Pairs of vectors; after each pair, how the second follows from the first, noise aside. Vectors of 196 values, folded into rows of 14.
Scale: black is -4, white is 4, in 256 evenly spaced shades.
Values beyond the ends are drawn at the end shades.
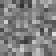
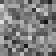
wrapped around.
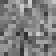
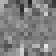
negated, partly zeroed.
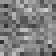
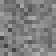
wrapped around, shrunk.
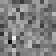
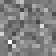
negated, partly zeroed.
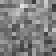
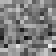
wrapped around.
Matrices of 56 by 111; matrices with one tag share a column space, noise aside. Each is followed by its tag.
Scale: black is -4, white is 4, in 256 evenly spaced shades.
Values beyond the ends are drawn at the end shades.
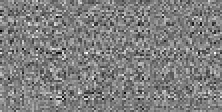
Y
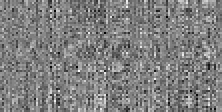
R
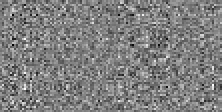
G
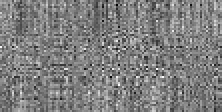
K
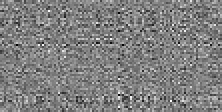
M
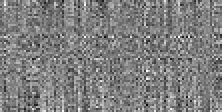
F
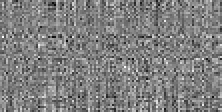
F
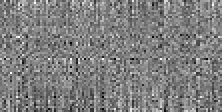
F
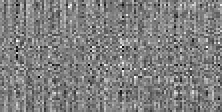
K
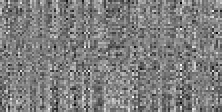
R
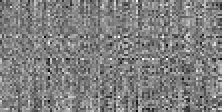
F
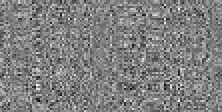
G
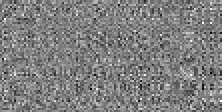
G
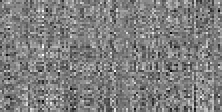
R
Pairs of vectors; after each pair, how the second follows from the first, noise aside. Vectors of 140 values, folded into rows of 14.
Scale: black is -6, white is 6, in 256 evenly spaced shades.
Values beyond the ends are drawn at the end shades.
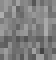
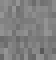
shrunk.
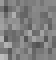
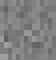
shrunk.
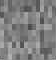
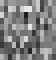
negated, scaled up.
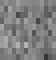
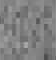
shrunk.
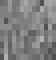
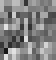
wrapped around, scaled up.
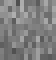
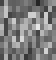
wrapped around, scaled up.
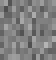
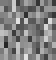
wrapped around, negated, scaled up.
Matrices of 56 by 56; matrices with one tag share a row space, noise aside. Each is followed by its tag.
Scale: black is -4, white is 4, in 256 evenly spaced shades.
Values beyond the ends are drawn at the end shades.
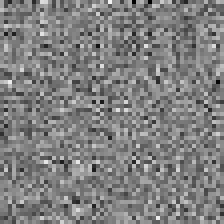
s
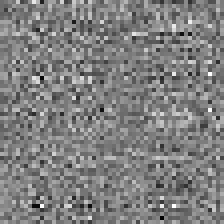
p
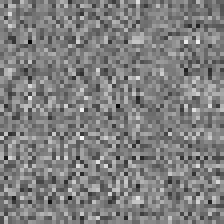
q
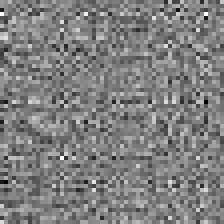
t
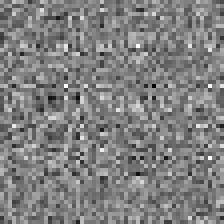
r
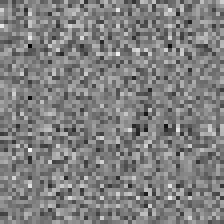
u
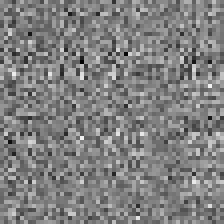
q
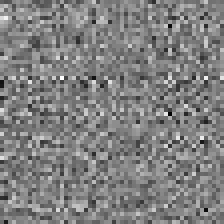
t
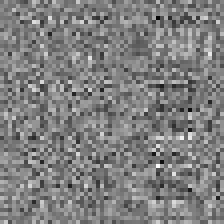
p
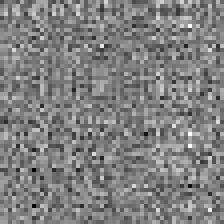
p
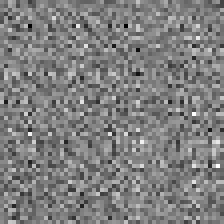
q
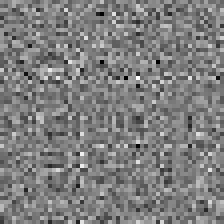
r
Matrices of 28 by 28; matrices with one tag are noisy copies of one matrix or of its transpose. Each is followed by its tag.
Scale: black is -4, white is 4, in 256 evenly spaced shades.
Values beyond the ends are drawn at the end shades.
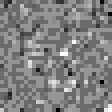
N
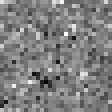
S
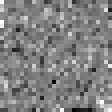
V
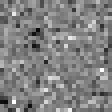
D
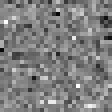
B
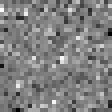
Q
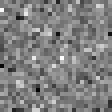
Q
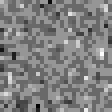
B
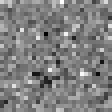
S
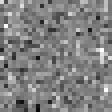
B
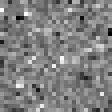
Q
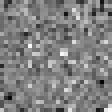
N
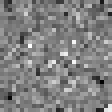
N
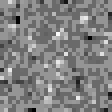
Q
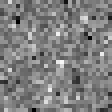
Q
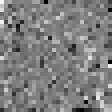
V
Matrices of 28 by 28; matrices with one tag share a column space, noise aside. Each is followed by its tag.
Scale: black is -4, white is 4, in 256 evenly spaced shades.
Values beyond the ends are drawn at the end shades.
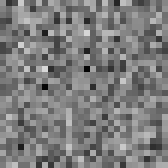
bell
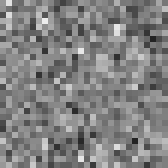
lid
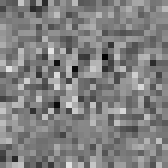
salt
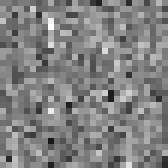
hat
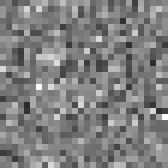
salt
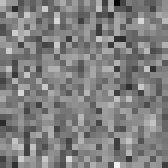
bell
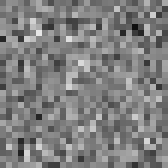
lid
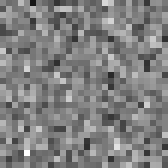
lid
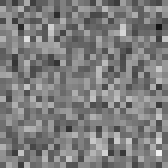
lid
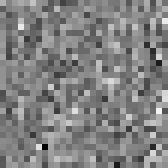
hat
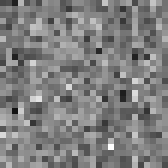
hat
